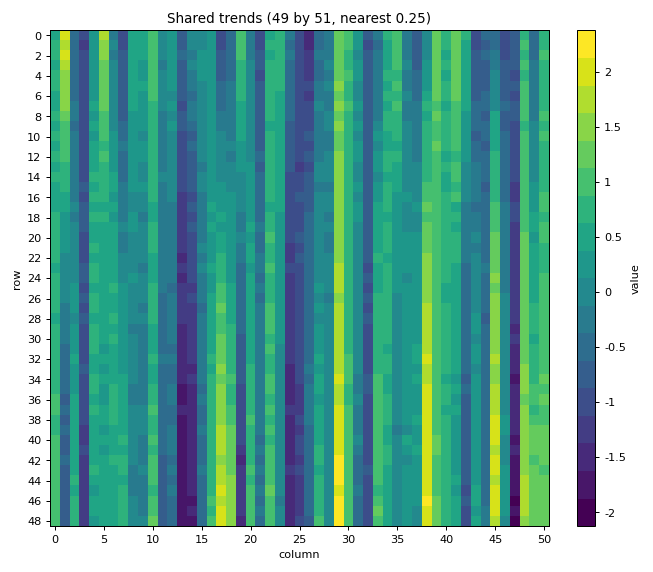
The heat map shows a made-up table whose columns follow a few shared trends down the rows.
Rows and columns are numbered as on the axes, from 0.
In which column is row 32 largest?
38
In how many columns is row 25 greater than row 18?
20
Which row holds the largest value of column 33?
47
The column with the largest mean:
29
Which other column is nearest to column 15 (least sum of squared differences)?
12
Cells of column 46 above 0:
7
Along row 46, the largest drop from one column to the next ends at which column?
19
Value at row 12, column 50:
0.75
